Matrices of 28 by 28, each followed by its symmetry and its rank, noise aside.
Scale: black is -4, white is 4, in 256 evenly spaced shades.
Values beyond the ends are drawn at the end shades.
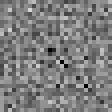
symmetric, rank seven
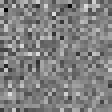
no symmetry, rank six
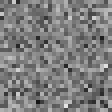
symmetric, rank seven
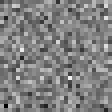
no symmetry, rank eight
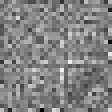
symmetric, rank seven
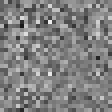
no symmetry, rank six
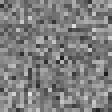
symmetric, rank eight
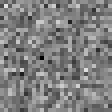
no symmetry, rank seven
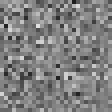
no symmetry, rank six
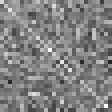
symmetric, rank eight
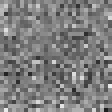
no symmetry, rank seven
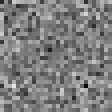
symmetric, rank eight
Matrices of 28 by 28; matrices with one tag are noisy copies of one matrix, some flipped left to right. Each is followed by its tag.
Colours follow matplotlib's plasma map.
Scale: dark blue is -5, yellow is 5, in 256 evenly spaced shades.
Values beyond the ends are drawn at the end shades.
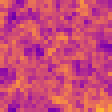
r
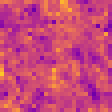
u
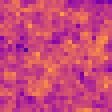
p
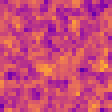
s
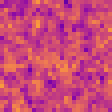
s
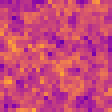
p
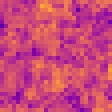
u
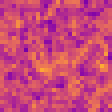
s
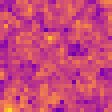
r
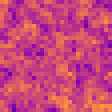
r
